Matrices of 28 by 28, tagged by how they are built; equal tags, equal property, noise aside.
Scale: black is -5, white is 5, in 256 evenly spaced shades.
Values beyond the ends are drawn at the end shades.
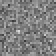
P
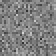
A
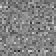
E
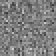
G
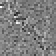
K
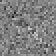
K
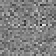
G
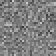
A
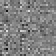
G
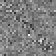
K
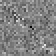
K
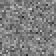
P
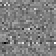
E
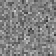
P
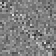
K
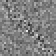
K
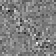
K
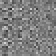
G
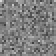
P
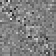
K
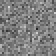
P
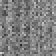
A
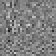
G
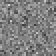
P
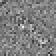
K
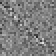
K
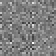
G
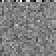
E
